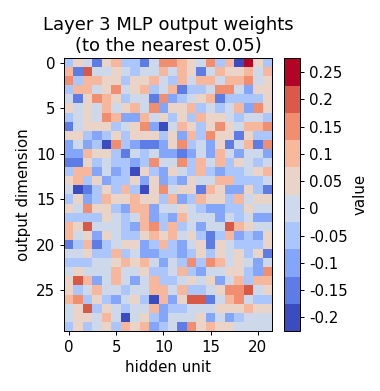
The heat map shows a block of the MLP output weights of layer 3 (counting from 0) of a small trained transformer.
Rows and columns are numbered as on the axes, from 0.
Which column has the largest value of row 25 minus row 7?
10
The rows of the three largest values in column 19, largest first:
0, 25, 2
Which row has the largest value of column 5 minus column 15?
9
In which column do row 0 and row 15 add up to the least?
3
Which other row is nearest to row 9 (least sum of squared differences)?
23
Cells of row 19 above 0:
10
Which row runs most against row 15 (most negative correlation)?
1
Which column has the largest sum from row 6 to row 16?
16
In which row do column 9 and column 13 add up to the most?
5
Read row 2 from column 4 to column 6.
0.05 0.05 -0.05
